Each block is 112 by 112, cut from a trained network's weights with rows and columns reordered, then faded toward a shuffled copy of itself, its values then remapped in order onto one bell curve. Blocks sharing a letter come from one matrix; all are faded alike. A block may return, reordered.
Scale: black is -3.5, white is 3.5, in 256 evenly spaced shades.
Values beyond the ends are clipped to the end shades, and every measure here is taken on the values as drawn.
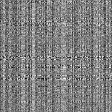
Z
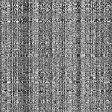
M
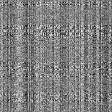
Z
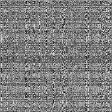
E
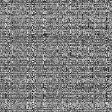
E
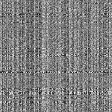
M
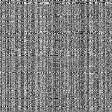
Z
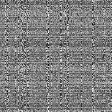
E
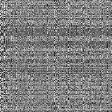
E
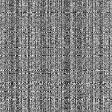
Z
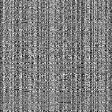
M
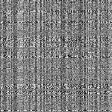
M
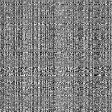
M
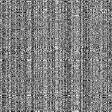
M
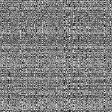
E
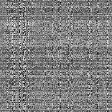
E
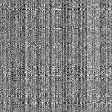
M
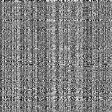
M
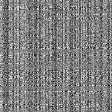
Z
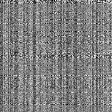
M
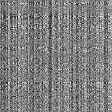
Z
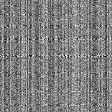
Z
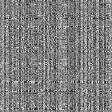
M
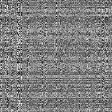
E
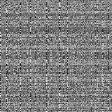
E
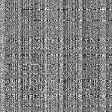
Z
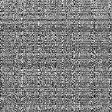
E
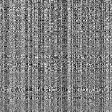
M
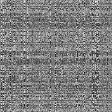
E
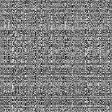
E
